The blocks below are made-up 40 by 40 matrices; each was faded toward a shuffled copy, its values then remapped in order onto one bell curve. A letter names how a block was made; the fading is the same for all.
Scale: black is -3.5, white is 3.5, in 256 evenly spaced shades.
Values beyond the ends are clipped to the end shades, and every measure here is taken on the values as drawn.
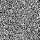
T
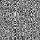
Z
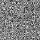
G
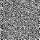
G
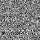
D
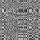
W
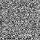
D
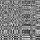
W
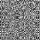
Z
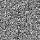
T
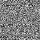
D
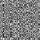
Z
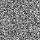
G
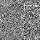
G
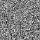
T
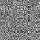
Z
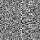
Z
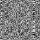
Z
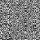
Z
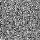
T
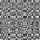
W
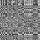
W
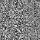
G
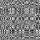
W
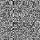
Z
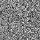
T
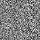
T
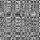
W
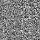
T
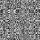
Z
